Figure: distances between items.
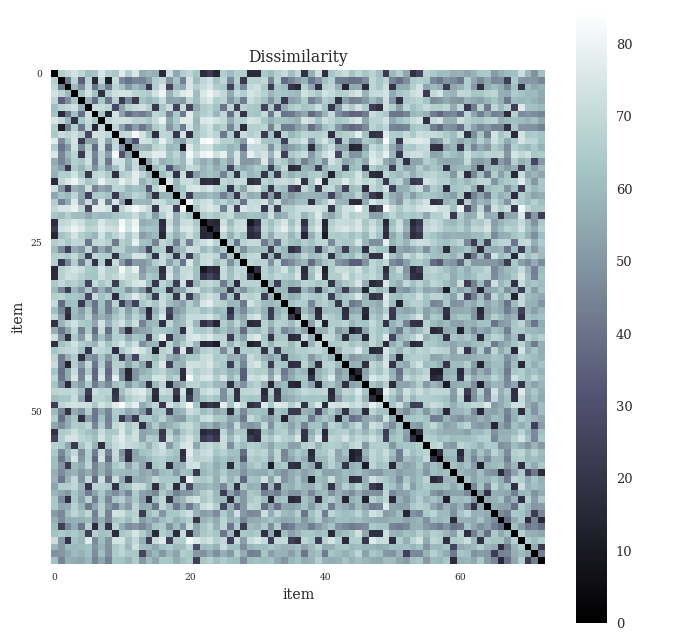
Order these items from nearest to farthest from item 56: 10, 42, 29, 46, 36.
10, 42, 46, 36, 29
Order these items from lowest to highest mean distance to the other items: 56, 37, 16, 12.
37, 56, 16, 12
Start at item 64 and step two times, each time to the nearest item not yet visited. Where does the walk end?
25
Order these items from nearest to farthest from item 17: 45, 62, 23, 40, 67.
67, 62, 45, 40, 23
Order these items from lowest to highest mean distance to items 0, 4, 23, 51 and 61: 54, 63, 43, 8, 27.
54, 27, 8, 63, 43
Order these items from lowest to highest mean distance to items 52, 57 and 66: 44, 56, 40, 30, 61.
44, 56, 40, 30, 61
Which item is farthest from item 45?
20
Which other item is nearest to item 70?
66
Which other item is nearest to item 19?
11
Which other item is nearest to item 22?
29
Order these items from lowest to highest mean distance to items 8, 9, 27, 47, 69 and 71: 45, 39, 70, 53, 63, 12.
63, 39, 70, 53, 45, 12
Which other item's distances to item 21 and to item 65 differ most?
52
